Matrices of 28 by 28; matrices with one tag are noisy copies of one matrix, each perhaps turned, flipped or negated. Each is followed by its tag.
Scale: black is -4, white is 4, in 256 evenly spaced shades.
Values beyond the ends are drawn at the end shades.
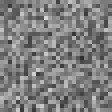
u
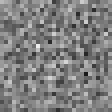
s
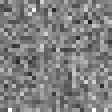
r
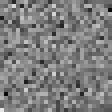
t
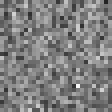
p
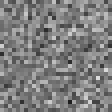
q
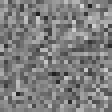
q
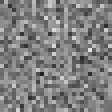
u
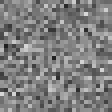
u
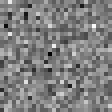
r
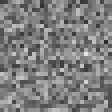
s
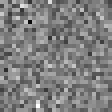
t
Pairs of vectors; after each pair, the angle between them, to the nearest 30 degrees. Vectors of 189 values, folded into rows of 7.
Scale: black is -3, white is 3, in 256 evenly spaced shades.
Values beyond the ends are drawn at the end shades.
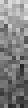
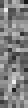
90 degrees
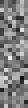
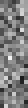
30 degrees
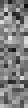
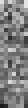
150 degrees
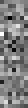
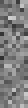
120 degrees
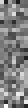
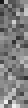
120 degrees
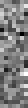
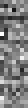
90 degrees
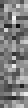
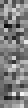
30 degrees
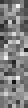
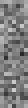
150 degrees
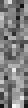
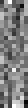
30 degrees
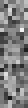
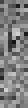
90 degrees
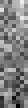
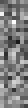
90 degrees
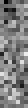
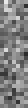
150 degrees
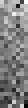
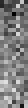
150 degrees
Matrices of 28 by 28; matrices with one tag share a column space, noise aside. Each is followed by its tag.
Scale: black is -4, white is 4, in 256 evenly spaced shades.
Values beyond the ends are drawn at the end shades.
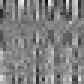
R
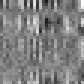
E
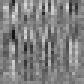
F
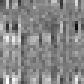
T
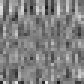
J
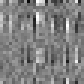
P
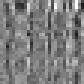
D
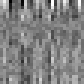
R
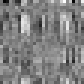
P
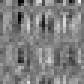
P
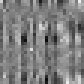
T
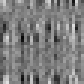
T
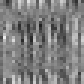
T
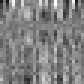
R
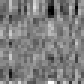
J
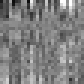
R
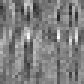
F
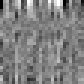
R
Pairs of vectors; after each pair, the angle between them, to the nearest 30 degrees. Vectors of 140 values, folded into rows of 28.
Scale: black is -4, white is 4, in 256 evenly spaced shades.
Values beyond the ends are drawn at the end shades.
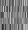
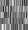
150 degrees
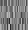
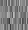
30 degrees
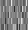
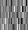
150 degrees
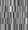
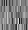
120 degrees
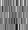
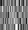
150 degrees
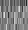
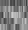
60 degrees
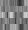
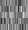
60 degrees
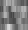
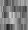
150 degrees
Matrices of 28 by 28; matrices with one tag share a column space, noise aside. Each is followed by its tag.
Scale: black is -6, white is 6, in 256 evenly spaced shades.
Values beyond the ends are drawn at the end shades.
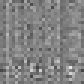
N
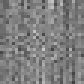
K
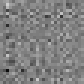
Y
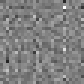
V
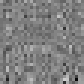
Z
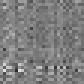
N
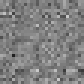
Y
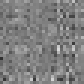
Z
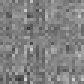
Z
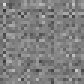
Y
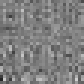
Z
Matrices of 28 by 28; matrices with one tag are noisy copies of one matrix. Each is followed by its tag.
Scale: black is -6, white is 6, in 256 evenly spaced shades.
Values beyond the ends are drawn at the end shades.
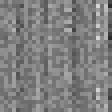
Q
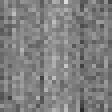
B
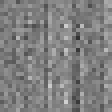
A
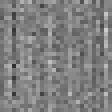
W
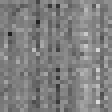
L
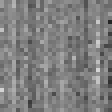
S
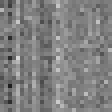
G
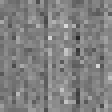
A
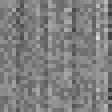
Q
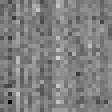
G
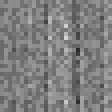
A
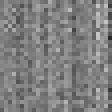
Q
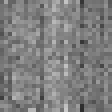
B
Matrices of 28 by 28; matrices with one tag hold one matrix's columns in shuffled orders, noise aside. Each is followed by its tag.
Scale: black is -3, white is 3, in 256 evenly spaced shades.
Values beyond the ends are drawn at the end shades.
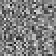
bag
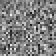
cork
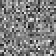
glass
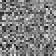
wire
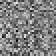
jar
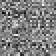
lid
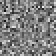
glass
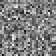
bag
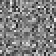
glass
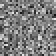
bag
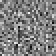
cork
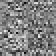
jar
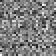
lid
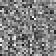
bag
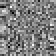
bag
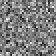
glass
